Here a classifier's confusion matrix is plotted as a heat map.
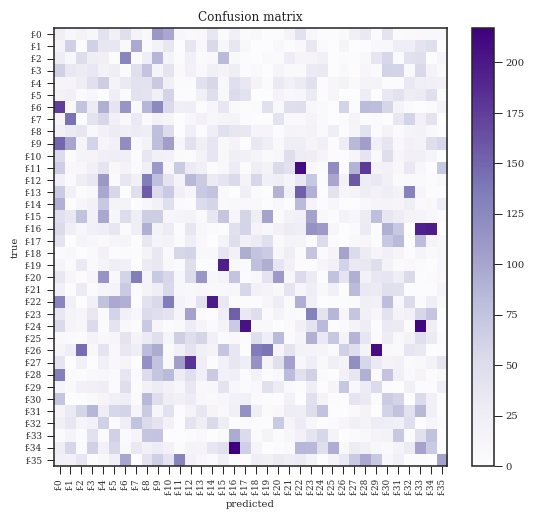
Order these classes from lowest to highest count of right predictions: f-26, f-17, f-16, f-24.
f-17, f-16, f-26, f-24
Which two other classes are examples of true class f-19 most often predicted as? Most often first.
f-15, f-18
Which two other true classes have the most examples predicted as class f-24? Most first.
f-16, f-31
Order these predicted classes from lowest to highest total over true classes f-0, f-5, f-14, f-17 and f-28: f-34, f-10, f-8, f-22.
f-34, f-8, f-22, f-10
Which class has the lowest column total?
f-35
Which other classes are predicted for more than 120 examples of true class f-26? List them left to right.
f-2, f-18, f-19, f-29
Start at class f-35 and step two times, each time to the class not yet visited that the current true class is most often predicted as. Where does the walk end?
f-22
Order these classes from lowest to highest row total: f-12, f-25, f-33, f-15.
f-33, f-25, f-15, f-12
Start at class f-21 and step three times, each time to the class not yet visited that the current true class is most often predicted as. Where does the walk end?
f-8
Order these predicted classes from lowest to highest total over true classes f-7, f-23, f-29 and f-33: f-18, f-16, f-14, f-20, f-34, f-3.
f-14, f-18, f-20, f-3, f-34, f-16
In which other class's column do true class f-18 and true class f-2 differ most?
f-6
